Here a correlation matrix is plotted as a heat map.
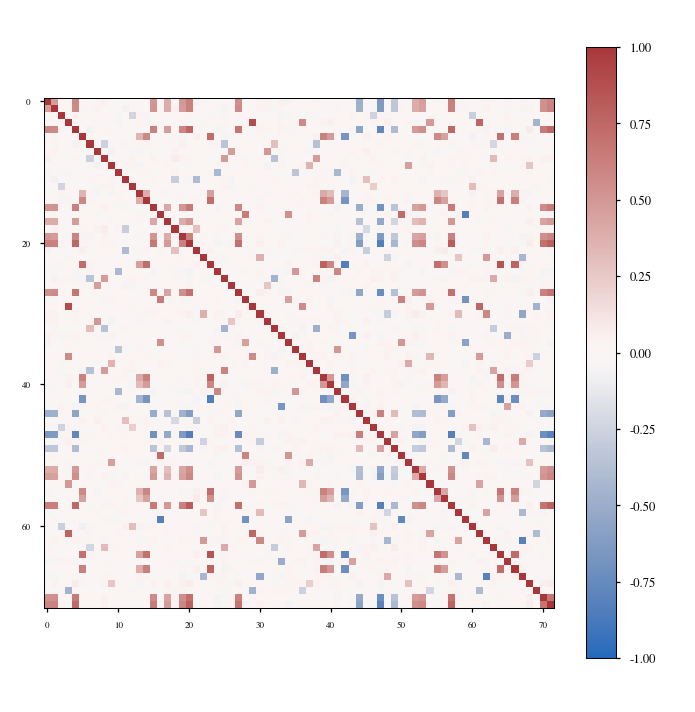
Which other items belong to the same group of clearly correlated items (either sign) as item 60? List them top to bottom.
2, 12, 46
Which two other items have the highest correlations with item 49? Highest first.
47, 44
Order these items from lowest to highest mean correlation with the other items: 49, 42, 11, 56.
42, 49, 11, 56
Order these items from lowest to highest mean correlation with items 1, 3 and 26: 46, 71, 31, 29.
46, 31, 71, 29
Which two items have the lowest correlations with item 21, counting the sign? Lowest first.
11, 45
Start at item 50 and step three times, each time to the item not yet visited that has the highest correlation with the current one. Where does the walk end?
34
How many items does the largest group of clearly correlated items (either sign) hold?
16
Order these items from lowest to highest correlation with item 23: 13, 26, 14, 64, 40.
26, 13, 40, 14, 64
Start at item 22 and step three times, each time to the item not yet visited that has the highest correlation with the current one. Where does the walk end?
58
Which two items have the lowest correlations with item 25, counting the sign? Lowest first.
32, 6
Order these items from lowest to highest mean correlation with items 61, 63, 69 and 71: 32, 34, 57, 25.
32, 34, 25, 57
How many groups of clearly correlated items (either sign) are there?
12
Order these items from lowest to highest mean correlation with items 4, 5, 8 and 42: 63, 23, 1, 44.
44, 23, 63, 1
